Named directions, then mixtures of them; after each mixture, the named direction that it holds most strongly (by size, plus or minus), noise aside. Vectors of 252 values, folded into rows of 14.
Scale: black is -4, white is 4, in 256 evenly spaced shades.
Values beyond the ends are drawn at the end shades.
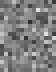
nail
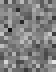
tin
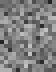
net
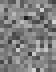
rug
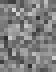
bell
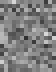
nail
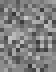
rug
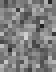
tin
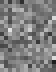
tin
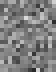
rug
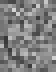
bell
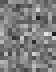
nail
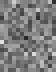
nail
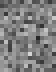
net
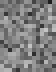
net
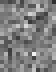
bell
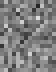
tin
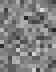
rug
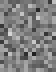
nail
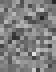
rug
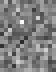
tin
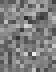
rug
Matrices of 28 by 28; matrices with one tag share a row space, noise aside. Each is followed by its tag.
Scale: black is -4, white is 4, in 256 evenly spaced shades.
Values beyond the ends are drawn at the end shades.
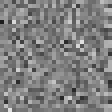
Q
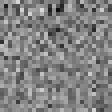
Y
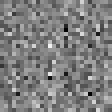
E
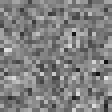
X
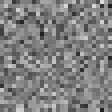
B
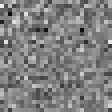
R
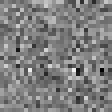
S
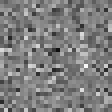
R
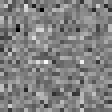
R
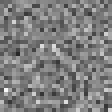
X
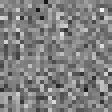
Y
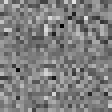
S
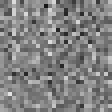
E
